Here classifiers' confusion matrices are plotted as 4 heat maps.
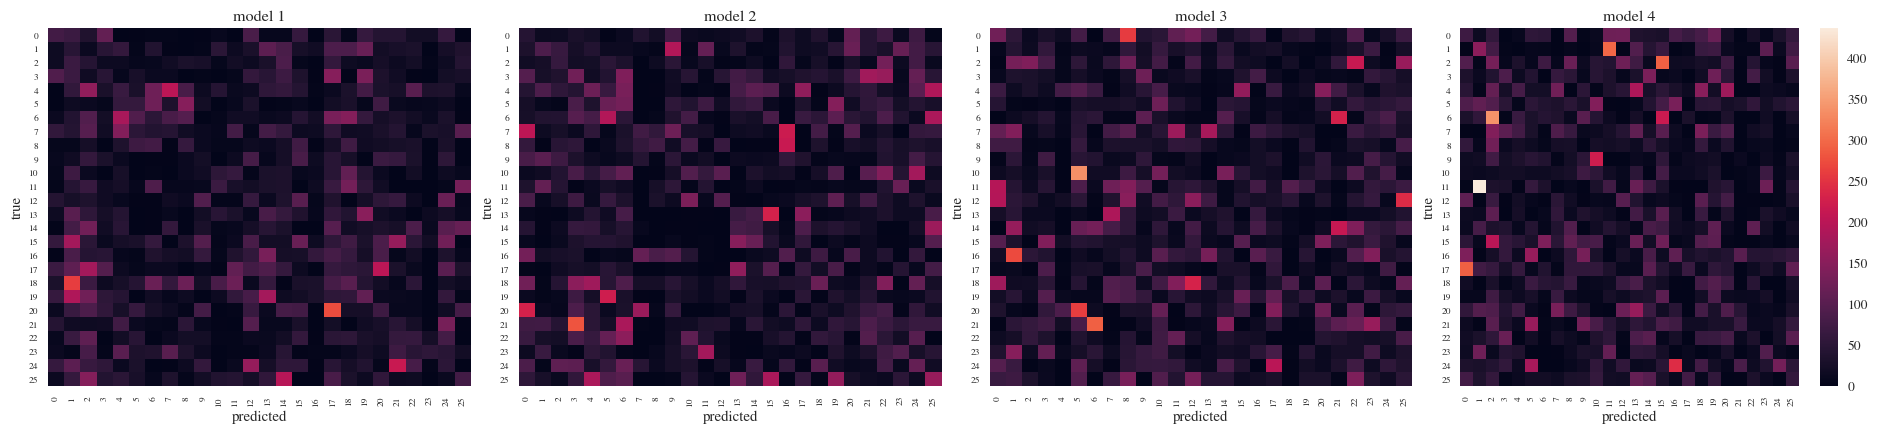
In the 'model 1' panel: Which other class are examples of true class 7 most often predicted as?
4
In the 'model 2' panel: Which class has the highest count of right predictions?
25
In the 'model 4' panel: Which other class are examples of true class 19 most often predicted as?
15
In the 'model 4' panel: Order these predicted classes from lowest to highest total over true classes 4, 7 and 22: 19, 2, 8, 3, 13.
8, 19, 3, 2, 13
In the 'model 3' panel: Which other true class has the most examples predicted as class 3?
15
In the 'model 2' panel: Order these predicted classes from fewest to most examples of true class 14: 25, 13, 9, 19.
9, 19, 13, 25
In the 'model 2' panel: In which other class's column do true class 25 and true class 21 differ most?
3
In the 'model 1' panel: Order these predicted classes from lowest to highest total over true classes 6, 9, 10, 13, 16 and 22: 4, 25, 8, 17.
25, 8, 4, 17
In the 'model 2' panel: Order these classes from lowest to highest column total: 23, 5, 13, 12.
12, 23, 13, 5
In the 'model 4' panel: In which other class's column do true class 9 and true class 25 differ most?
10
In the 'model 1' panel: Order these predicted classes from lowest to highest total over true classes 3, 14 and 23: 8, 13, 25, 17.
8, 13, 25, 17
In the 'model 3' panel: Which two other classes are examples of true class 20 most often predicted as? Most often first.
5, 17
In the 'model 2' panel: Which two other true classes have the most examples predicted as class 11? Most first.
23, 1
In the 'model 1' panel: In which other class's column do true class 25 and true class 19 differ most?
14
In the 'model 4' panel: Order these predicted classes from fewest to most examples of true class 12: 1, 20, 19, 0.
1, 19, 20, 0
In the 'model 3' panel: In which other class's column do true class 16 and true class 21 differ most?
6
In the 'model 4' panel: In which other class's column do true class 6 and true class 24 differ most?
2
